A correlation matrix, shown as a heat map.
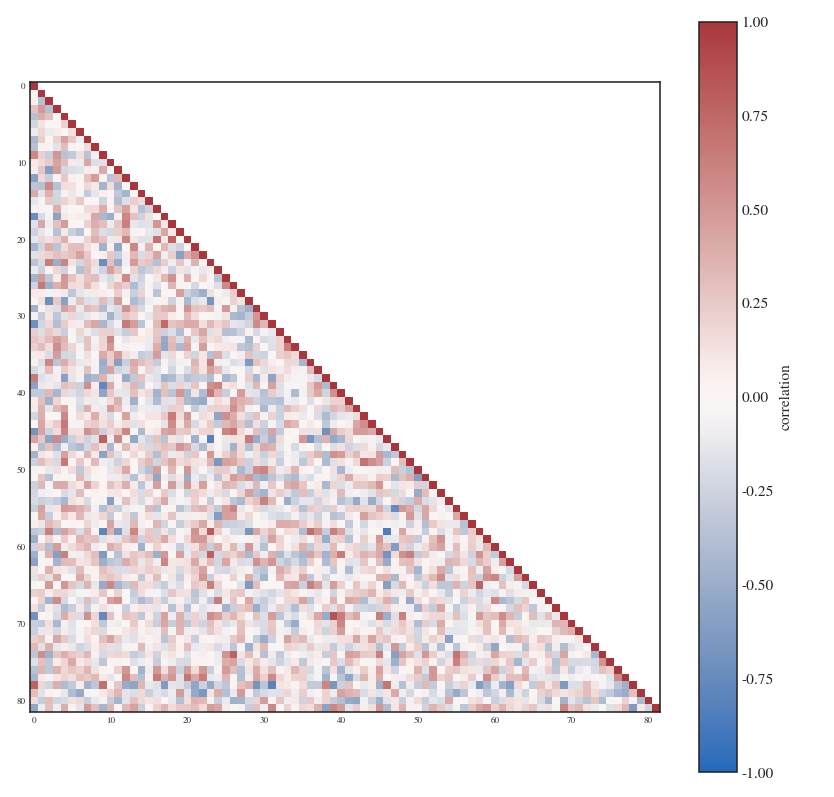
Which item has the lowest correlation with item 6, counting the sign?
79
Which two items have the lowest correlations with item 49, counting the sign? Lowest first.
24, 67
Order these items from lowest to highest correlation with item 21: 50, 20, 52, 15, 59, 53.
50, 20, 52, 53, 15, 59
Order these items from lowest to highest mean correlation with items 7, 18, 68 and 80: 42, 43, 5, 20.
42, 5, 43, 20
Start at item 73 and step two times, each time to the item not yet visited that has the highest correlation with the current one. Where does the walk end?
19
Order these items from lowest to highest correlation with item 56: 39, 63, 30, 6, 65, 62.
39, 65, 30, 63, 62, 6
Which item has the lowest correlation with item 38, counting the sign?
45
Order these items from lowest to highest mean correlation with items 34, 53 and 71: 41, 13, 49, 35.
41, 49, 13, 35
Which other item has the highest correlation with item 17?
31
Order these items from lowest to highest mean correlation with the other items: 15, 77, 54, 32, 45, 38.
38, 54, 32, 15, 77, 45
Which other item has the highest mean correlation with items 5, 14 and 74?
55
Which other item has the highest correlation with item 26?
74
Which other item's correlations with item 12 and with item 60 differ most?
47
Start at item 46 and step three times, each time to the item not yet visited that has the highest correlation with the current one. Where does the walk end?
0
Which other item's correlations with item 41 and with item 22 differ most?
77
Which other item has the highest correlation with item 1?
26
